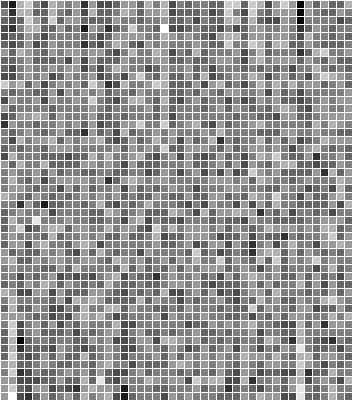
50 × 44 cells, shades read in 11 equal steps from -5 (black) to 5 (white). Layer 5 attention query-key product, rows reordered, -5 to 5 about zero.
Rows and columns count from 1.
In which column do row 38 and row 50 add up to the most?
2
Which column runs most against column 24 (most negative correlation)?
19
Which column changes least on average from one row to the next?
4
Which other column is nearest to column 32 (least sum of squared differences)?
29
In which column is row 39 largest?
32
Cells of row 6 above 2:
2
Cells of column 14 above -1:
28
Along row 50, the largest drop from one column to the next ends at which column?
3
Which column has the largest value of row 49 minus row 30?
38
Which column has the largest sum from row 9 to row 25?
21
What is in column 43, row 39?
1
